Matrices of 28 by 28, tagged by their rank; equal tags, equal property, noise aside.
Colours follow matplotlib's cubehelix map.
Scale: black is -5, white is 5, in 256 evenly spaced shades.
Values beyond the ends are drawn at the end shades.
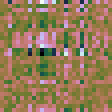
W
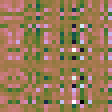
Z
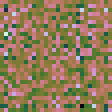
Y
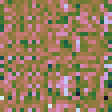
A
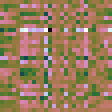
W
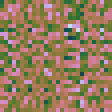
Y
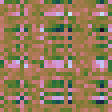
W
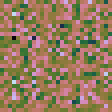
Y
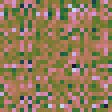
Y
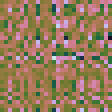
A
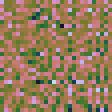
Y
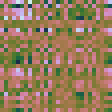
Z
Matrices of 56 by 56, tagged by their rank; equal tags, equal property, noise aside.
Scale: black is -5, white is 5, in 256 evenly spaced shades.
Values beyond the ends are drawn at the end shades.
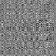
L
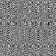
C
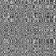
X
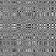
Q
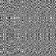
C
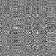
X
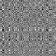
C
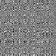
X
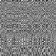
C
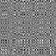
Q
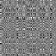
C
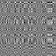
Q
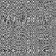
L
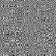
L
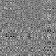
L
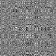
L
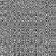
X
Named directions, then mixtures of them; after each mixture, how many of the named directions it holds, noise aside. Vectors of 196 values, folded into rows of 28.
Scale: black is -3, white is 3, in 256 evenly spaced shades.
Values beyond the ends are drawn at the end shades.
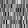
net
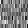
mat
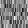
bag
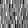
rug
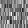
two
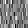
two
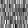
four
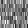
four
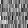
one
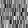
one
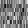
two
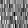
four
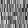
four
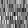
four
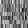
two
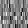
three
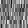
four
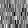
two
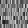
two
